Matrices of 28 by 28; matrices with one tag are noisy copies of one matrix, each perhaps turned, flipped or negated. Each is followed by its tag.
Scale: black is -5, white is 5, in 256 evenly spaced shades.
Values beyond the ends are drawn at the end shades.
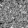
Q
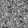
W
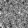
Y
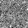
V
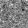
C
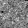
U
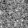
Q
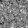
Q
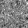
Y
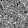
U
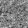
V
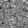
Y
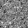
C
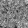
Q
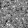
W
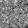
Q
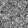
U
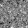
Q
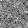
U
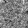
Q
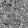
C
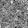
U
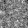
Q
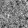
Y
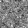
U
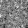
Q
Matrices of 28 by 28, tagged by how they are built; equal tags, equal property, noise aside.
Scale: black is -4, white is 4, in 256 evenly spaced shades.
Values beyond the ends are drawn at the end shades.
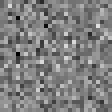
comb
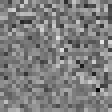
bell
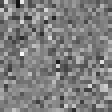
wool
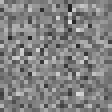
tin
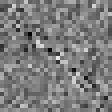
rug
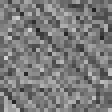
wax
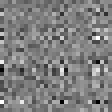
tin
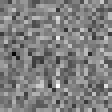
tin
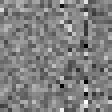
comb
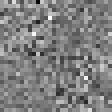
wool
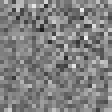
bell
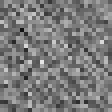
wax
